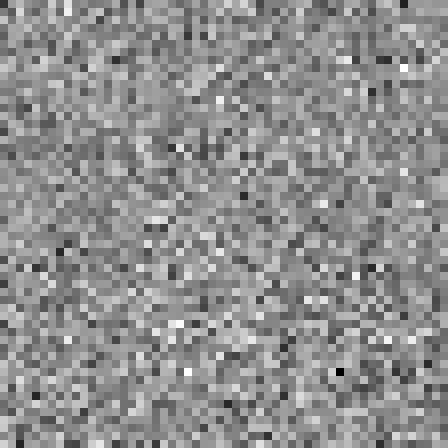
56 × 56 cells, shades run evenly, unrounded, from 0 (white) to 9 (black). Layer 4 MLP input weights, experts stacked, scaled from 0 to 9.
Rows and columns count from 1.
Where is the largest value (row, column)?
47, 43
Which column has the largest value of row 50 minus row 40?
33
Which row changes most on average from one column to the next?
34
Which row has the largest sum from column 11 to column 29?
19
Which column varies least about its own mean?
14
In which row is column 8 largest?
32
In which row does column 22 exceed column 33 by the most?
35
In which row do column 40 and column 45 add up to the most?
8
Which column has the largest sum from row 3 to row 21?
49
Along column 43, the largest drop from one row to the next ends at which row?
48
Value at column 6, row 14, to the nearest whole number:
5
